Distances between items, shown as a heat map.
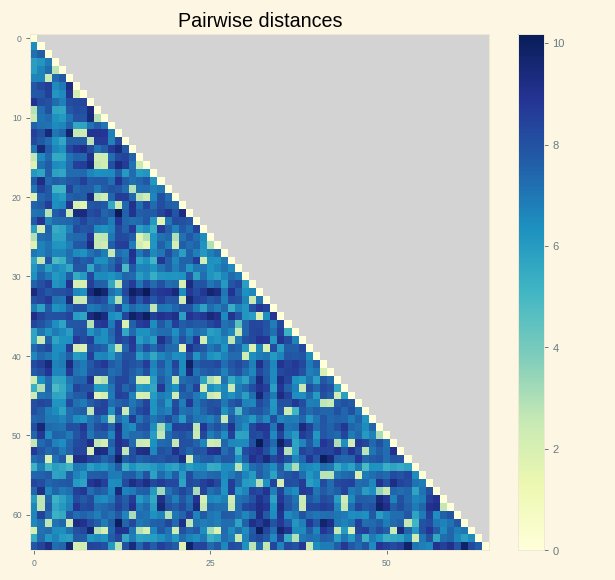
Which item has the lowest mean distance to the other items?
54
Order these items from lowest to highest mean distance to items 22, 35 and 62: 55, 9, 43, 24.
43, 9, 24, 55
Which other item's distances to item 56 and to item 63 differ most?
35
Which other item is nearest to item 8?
52
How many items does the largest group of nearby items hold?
12
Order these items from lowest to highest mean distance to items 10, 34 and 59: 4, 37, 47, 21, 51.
51, 4, 37, 47, 21
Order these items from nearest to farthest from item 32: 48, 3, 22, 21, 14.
21, 48, 3, 22, 14
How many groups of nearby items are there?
14
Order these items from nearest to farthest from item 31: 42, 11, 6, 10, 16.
6, 11, 42, 10, 16
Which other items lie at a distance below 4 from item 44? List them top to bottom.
1, 24, 28, 38, 58, 59
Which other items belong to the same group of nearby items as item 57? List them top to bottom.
18, 23, 49, 50
